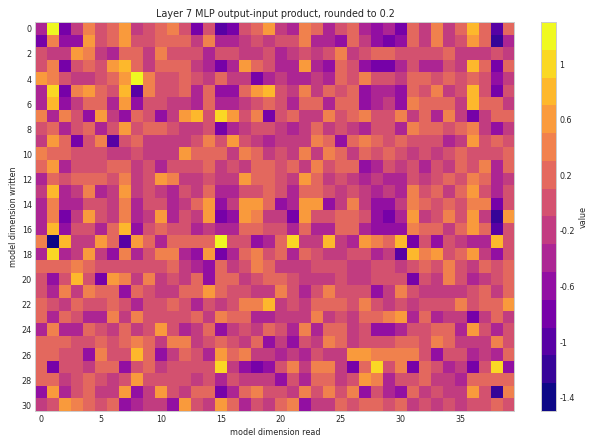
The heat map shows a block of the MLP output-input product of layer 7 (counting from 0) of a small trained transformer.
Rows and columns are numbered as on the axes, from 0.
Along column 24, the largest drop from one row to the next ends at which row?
18
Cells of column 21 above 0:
5
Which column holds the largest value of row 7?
15
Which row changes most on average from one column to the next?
17
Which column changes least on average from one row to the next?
9
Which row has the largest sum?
22
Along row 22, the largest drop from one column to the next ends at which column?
20
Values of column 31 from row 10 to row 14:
-0.2 0 0 0.4 0.4
